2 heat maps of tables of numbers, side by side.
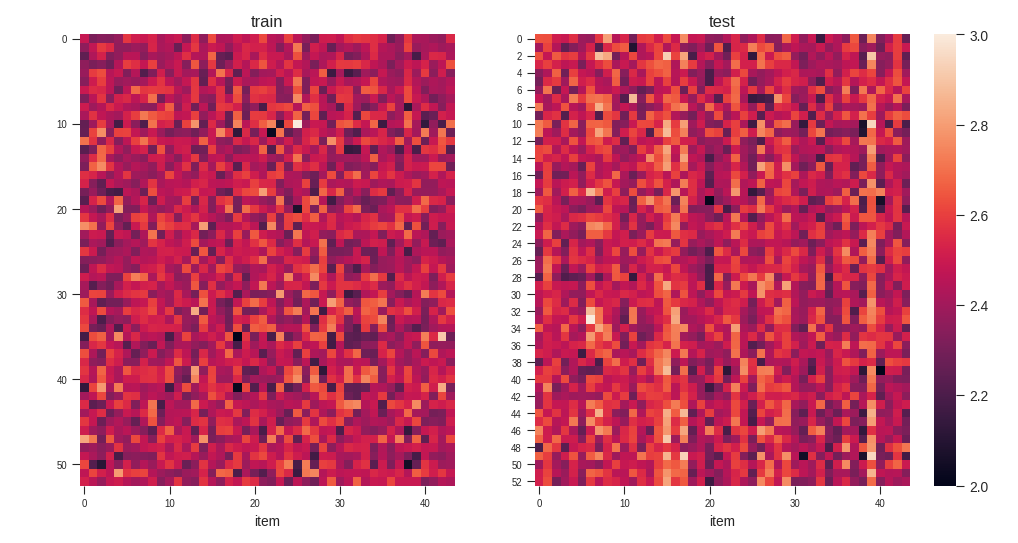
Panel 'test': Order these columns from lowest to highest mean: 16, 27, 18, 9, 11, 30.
18, 30, 11, 9, 27, 16
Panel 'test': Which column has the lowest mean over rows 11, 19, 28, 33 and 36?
20
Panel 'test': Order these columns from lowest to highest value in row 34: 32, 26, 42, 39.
42, 26, 39, 32
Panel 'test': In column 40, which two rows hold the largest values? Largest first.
18, 6
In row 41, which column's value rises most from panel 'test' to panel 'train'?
2
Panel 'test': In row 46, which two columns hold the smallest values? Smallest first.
38, 22
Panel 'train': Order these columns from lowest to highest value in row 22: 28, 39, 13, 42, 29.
42, 13, 28, 29, 39
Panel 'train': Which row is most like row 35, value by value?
41
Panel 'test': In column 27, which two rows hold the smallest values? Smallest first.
7, 8
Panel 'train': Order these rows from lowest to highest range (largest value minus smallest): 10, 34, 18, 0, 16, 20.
0, 16, 34, 18, 20, 10
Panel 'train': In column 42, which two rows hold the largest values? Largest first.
35, 41
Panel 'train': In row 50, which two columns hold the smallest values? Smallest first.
38, 2
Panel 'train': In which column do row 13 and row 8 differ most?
21
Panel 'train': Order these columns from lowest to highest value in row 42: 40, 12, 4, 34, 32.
32, 12, 4, 34, 40
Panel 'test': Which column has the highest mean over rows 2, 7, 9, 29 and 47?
15
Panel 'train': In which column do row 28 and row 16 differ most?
27
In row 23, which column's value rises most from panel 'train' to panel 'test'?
6
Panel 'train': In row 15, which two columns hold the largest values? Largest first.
2, 1
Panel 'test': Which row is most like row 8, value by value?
34
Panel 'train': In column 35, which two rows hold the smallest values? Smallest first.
10, 43
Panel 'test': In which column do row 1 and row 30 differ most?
11
